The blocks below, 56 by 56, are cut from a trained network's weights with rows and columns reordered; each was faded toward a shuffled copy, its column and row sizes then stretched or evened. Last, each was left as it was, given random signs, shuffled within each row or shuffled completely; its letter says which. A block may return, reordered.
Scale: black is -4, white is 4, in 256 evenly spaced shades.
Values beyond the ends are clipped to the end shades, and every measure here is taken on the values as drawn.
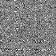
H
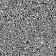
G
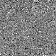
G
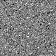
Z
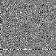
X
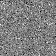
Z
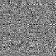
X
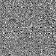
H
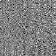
X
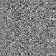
X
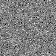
G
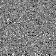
G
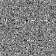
G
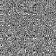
X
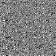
H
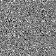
H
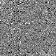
H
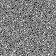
Z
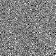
H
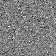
Z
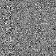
H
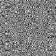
X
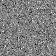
Z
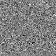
G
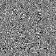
H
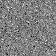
Z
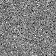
Z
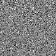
H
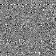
H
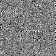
H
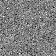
Z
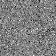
G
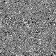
G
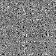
H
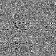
X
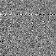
H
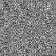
X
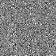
H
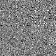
H
